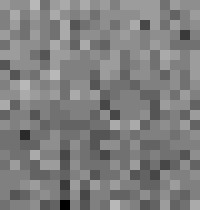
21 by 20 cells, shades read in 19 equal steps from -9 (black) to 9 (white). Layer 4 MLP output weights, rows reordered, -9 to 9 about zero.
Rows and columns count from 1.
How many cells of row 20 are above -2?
13
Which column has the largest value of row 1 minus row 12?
4
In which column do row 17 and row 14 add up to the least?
3
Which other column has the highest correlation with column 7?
9
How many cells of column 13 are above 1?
2
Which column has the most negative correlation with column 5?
17
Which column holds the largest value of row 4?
7
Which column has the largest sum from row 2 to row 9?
6
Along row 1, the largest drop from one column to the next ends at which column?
5
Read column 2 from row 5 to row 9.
2 2 1 -3 2
